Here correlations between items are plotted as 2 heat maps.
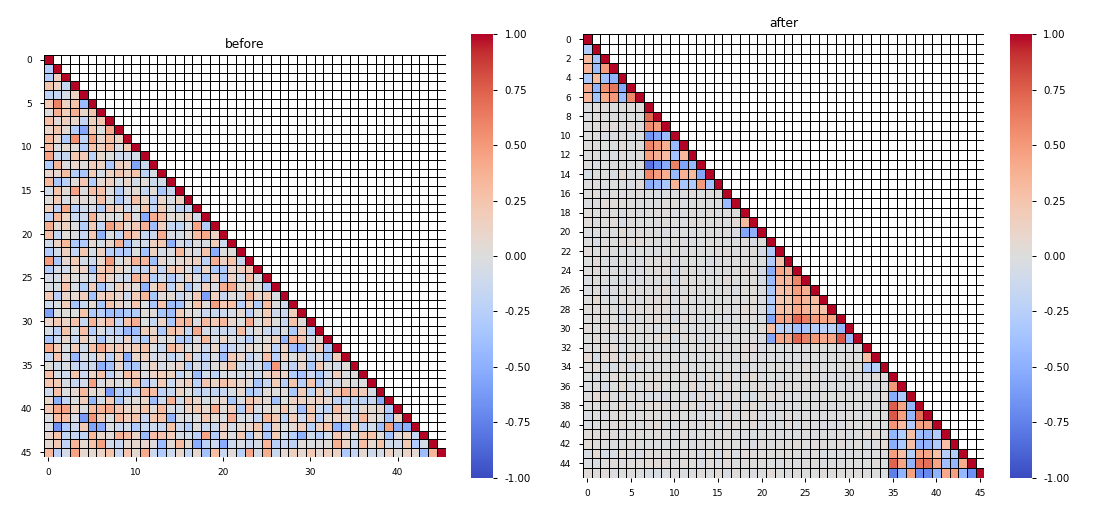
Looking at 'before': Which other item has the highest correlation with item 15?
3
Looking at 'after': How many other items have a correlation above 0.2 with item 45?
3
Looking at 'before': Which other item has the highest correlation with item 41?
5
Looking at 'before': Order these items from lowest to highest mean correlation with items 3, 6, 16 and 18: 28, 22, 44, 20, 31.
28, 31, 20, 22, 44
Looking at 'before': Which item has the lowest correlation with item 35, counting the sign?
6
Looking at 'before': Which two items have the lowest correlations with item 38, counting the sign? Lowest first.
7, 39
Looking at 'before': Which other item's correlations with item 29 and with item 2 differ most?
40
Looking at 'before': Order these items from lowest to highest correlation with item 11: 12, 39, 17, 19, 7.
12, 7, 39, 17, 19
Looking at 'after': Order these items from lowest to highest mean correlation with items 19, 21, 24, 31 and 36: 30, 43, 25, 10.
30, 10, 43, 25
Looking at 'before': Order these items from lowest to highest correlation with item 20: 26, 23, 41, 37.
41, 23, 37, 26
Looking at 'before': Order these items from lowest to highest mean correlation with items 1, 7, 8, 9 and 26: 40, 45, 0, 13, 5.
45, 0, 13, 40, 5
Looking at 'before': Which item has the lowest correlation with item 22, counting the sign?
19
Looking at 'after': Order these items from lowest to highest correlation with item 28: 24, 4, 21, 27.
21, 4, 27, 24
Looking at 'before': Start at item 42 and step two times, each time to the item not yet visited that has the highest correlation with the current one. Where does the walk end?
14
